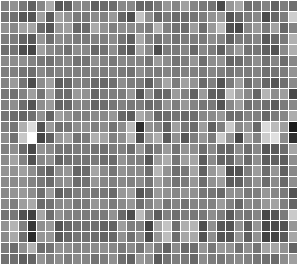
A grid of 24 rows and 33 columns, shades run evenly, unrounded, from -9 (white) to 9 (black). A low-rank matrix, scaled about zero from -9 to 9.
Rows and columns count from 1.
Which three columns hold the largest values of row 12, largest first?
33, 16, 5
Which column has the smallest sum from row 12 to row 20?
18
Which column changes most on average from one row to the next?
4
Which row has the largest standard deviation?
13
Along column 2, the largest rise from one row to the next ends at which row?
23
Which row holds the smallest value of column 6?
1
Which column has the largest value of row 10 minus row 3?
25
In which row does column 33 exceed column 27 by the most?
12
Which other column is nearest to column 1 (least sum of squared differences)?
14
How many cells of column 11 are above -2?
21
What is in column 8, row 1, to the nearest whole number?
2
